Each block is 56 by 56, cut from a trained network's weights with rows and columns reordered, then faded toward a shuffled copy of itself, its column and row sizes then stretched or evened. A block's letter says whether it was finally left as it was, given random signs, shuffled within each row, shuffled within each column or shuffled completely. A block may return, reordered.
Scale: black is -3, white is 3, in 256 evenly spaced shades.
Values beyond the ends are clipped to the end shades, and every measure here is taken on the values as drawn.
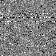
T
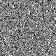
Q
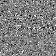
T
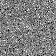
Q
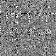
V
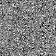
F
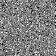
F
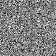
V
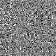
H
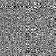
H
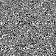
T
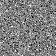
Q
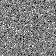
Q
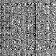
H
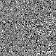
V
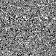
T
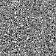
V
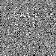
V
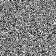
T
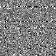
V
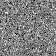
Q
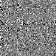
V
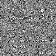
V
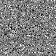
T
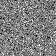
Q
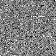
T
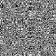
H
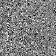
F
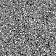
Q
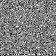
T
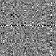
H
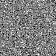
Q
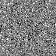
T
